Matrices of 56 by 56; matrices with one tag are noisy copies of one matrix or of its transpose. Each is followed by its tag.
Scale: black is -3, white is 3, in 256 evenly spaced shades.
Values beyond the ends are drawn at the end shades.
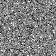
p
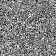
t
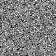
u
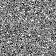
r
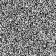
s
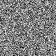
u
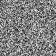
s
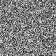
s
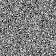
r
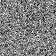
p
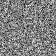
p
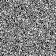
s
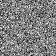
t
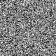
s
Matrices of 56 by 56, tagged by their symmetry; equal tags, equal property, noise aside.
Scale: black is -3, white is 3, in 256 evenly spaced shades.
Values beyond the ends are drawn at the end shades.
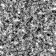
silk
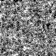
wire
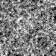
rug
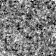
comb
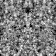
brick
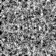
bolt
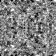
bolt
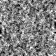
silk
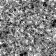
rug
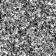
silk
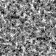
silk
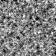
comb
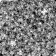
comb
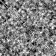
rug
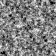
silk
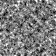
comb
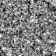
wire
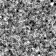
comb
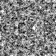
bolt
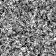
wire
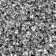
rug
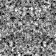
brick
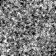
rug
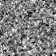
wire
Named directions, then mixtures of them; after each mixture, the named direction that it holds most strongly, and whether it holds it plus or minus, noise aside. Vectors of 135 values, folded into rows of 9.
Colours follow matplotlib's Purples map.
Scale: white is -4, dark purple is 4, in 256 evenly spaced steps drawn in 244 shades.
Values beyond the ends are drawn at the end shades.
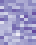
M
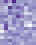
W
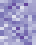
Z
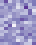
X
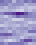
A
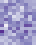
Z, plus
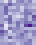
W, minus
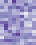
W, plus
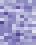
M, minus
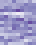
A, minus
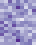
X, minus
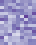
M, plus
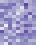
Z, plus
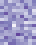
M, minus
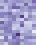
M, minus
